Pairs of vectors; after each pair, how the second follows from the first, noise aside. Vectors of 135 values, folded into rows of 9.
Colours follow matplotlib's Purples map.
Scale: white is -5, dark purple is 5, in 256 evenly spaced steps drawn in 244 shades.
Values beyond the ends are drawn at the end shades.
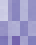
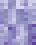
reversed, negated.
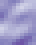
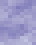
negated, shrunk.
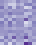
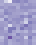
reversed, negated, partly zeroed.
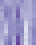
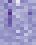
reversed, negated, partly zeroed.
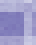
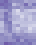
reversed, negated.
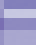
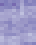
wrapped around, negated, shrunk.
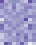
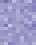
reversed, negated, shrunk.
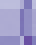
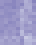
negated, shrunk.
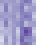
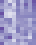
reversed, negated.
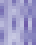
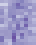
wrapped around, partly zeroed.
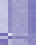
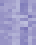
wrapped around, negated, shrunk.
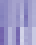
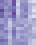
reversed, negated.
